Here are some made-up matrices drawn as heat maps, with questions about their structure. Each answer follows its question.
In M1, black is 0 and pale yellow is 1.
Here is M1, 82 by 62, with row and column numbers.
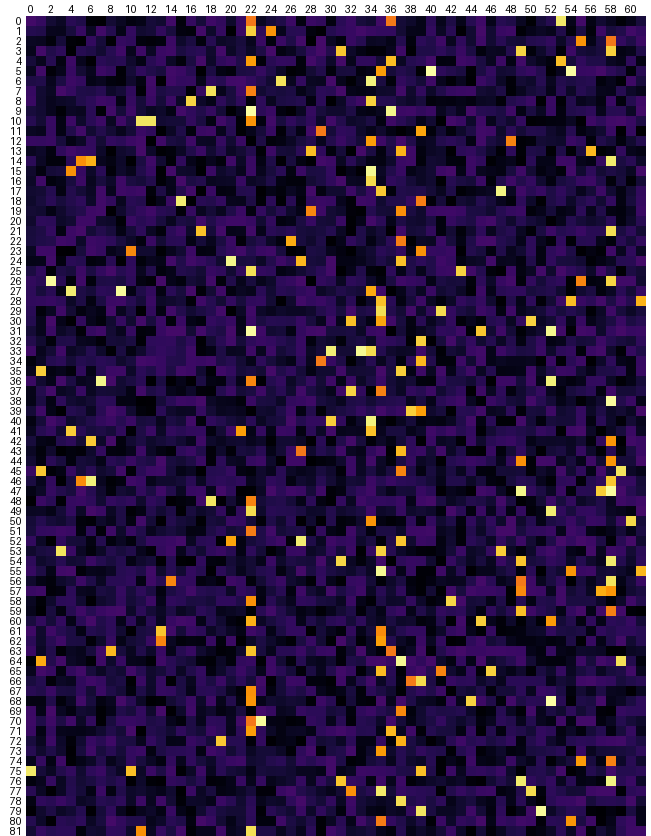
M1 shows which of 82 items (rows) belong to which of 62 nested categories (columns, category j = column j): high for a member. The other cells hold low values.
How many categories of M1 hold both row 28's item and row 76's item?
0
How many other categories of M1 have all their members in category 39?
6
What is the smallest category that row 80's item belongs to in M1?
54
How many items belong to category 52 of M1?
5
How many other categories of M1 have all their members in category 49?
3
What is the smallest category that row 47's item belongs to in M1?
57
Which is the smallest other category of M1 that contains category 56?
28
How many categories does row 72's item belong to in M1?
2
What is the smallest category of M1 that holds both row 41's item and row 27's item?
4
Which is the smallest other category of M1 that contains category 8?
36
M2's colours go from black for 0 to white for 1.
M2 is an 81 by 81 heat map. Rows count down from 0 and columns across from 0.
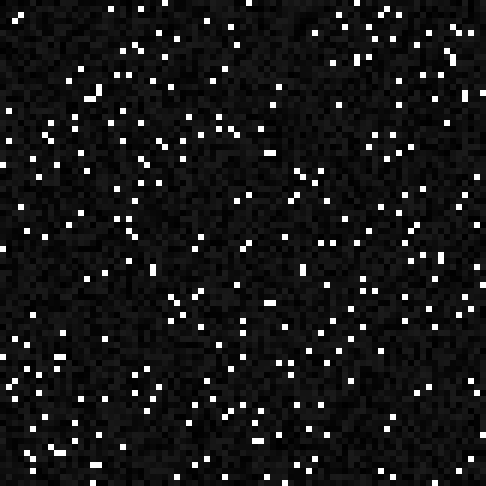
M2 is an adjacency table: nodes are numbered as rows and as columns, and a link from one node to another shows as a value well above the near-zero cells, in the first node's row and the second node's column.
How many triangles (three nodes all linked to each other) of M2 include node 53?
2
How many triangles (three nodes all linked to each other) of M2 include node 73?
0
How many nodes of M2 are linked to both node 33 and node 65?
1
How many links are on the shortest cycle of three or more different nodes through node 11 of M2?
6
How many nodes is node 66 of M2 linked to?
5
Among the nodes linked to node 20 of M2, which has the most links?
node 23
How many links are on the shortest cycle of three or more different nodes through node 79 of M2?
4
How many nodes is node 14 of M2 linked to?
3
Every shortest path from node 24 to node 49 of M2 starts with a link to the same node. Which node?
node 27
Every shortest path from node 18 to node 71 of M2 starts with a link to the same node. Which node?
node 1
